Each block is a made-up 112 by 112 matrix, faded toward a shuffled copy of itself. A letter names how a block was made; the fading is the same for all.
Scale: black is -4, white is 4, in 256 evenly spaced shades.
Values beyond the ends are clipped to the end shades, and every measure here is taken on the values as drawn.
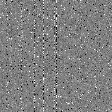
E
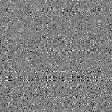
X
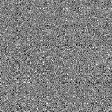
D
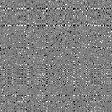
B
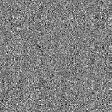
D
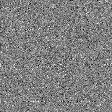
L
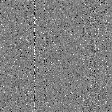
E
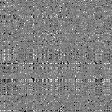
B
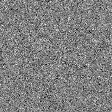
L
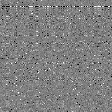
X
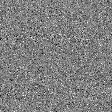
L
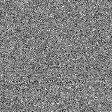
L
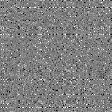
X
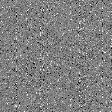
E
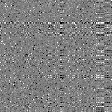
B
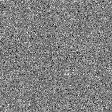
L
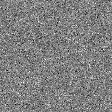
L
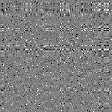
B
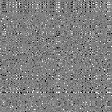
B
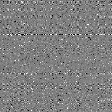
B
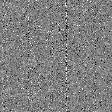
E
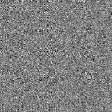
D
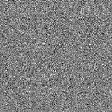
D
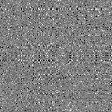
X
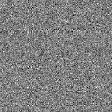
D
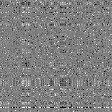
B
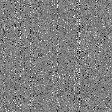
E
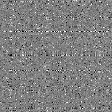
X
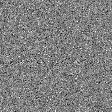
L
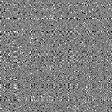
B
